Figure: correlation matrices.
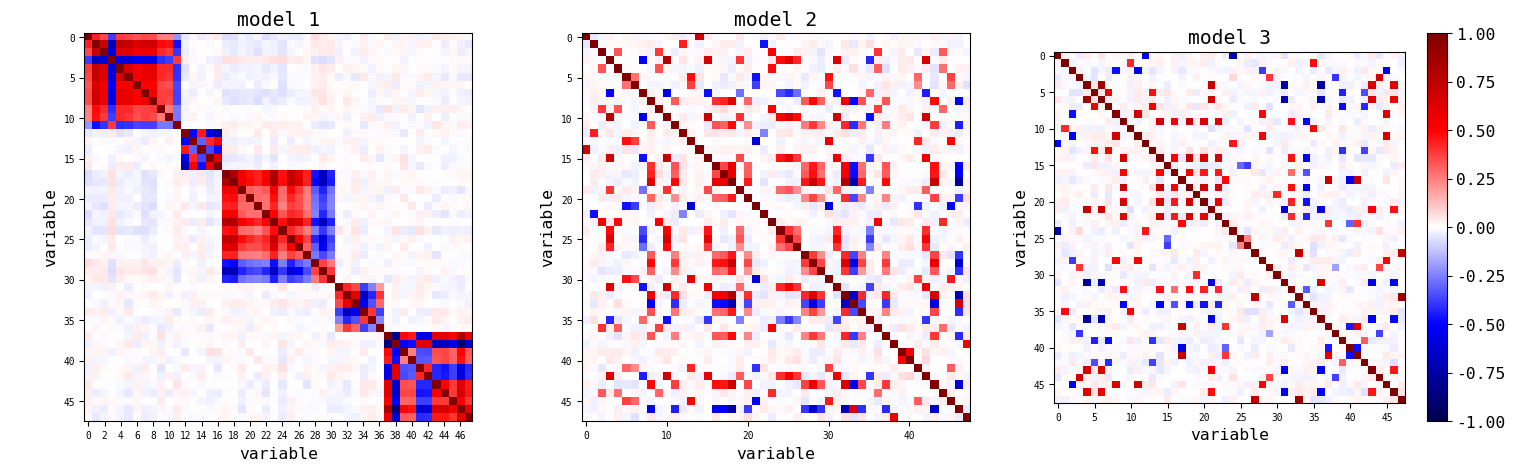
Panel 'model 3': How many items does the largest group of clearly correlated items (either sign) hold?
8
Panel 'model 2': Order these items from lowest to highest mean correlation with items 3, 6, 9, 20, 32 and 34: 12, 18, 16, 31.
12, 31, 16, 18
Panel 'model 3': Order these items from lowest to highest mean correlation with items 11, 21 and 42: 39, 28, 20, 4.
20, 39, 28, 4
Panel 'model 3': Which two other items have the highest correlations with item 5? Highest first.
7, 13
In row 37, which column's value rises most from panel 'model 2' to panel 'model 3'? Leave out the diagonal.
41
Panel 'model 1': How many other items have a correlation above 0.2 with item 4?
9
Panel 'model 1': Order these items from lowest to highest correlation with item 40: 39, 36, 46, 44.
36, 39, 44, 46
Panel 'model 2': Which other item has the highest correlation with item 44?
23
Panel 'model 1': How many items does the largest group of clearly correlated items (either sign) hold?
14
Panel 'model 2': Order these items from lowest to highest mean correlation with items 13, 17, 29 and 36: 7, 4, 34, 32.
7, 4, 34, 32
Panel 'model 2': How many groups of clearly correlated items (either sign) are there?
8
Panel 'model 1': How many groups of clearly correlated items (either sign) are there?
5
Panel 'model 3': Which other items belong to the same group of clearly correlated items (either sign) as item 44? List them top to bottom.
3, 29, 38
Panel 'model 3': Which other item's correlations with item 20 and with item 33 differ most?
47
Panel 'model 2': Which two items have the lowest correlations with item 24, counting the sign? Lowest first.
7, 35
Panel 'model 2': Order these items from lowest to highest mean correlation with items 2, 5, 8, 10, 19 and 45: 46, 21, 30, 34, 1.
21, 46, 1, 34, 30
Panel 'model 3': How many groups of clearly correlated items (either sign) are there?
11
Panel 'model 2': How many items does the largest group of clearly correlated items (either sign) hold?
15
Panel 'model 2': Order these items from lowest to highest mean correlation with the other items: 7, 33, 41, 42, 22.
33, 7, 22, 41, 42
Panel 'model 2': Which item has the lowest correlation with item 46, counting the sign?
18
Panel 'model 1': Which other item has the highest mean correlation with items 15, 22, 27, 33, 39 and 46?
37
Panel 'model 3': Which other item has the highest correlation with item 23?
17
